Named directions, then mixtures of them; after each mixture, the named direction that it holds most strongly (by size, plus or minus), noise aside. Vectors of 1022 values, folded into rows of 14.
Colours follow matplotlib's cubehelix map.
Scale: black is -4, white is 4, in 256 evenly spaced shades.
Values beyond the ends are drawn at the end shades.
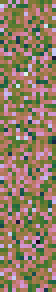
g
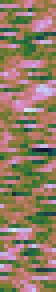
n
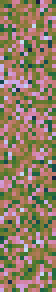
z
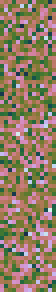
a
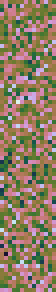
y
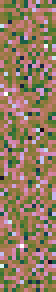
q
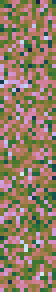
z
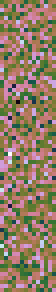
y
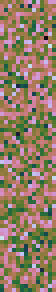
a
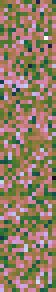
z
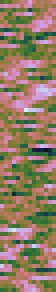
n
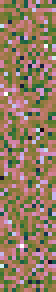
q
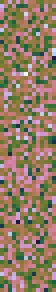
g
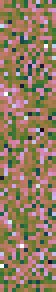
q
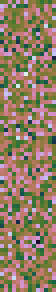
g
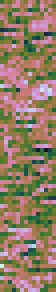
n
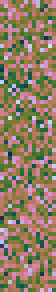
z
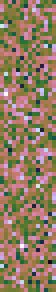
q
